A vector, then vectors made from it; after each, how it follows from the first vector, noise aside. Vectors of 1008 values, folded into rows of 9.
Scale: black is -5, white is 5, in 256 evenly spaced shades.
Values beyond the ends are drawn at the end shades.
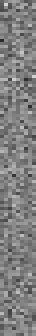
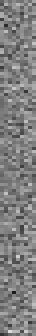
wrapped around.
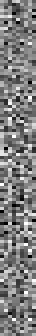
wrapped around, negated, scaled up.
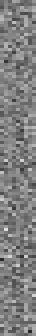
reversed, negated.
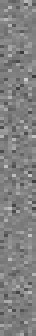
negated, partly zeroed.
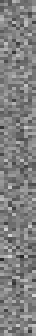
reversed, negated.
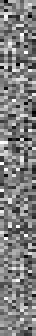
wrapped around, negated, scaled up.
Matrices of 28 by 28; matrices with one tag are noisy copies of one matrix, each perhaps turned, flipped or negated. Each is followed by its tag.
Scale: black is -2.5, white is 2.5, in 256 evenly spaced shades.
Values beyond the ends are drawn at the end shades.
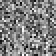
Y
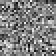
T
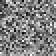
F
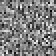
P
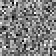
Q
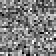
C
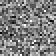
Q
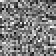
T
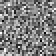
F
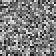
Q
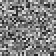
Q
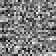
T
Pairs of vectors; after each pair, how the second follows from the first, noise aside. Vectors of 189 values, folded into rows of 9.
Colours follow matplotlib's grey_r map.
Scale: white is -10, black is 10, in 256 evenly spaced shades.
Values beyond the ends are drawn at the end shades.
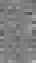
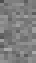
reversed, negated.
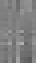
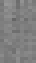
reversed, negated, shrunk.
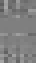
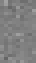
partly zeroed.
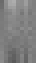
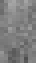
copied.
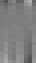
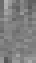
reversed, negated.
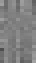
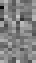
wrapped around, scaled up.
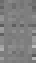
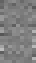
copied.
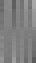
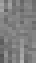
reversed, negated.
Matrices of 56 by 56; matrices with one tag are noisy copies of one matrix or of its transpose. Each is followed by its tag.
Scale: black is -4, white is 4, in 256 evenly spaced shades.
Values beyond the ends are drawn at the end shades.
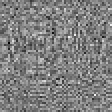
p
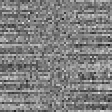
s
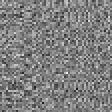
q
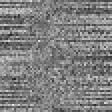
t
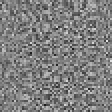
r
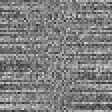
s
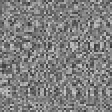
r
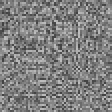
p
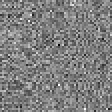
q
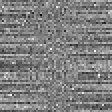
s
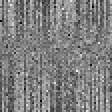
t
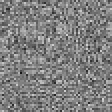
p
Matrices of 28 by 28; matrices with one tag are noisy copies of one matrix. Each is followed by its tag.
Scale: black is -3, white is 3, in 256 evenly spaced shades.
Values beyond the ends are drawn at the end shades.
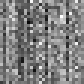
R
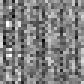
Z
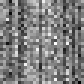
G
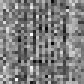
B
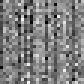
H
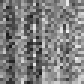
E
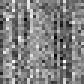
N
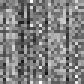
R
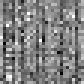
Z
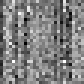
N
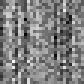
N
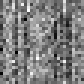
N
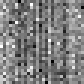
B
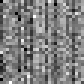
H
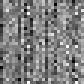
H
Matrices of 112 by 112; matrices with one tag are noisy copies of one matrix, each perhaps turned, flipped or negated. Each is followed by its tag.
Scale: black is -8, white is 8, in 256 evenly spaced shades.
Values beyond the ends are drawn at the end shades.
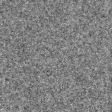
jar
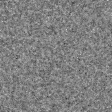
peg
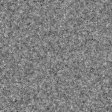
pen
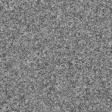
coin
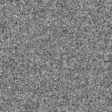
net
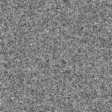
net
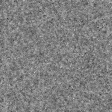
jar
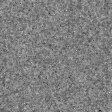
jar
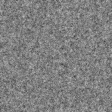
net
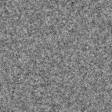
peg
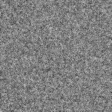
coin
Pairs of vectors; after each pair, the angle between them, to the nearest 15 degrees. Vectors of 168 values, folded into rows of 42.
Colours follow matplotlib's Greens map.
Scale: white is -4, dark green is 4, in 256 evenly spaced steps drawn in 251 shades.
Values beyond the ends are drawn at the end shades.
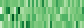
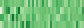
15 degrees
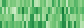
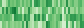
165 degrees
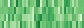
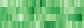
120 degrees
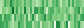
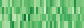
105 degrees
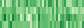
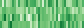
15 degrees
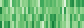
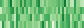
150 degrees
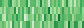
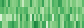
90 degrees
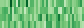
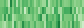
45 degrees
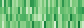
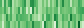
15 degrees
